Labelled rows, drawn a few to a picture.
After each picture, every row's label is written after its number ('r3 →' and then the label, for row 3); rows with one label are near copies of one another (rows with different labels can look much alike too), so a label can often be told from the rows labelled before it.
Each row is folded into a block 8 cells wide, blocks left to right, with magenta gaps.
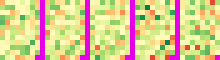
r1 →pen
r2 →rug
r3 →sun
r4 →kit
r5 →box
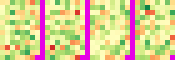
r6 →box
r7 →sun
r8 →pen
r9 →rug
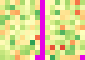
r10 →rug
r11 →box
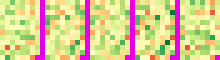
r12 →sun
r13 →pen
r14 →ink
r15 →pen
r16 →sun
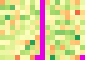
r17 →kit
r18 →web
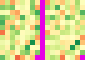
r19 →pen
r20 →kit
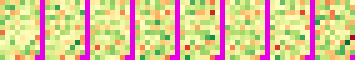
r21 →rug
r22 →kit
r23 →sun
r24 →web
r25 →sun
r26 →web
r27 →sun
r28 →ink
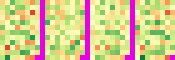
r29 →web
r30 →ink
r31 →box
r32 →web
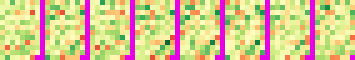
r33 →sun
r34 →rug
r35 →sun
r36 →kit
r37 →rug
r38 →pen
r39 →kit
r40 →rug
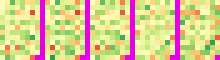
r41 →sun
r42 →web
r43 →sun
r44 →kit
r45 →ink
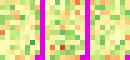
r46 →pen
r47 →box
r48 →rug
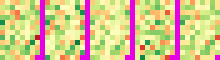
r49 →ink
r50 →pen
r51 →ink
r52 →web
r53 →ink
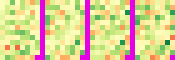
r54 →box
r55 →pen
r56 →kit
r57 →pen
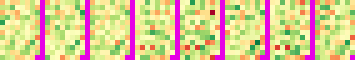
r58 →ink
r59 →pen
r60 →ink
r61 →box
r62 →sun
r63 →kit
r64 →box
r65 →rug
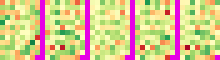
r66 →ink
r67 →box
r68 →sun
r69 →sun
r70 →box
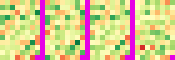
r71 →kit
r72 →pen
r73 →kit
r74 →box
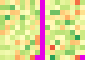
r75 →kit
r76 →web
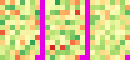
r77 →rug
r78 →sun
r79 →ink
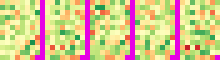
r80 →kit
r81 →box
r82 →rug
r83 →ink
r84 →box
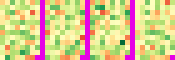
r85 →web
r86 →rug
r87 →rug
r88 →box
